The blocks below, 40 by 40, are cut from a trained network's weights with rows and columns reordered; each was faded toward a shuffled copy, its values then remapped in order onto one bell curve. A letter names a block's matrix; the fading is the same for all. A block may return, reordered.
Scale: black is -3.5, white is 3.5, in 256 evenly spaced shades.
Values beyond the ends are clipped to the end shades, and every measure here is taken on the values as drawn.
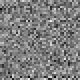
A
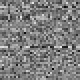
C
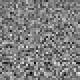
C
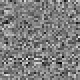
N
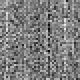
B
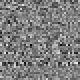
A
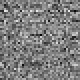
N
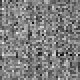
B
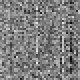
B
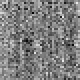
B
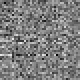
N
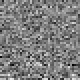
A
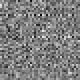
N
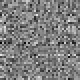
A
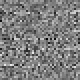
A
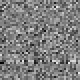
N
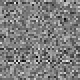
A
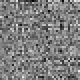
N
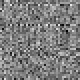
N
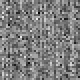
B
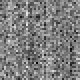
B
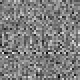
N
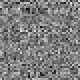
C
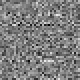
A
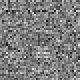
A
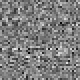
N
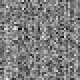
B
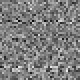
A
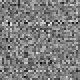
N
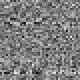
N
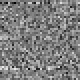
A
